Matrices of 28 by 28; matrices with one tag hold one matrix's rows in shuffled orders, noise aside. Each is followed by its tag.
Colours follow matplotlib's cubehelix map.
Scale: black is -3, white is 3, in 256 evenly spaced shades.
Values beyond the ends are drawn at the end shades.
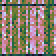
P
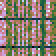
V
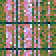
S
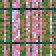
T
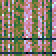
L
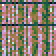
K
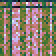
T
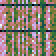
V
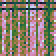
P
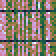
V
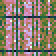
S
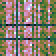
S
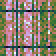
S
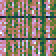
V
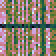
V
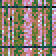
L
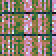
L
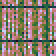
K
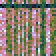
V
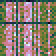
S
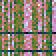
L
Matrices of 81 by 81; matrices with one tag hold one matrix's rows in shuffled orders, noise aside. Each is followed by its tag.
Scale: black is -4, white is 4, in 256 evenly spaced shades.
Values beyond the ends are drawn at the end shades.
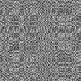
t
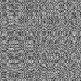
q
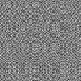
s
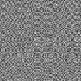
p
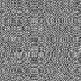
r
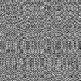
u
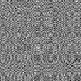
p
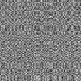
p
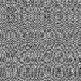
u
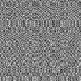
s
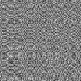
q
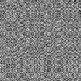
u
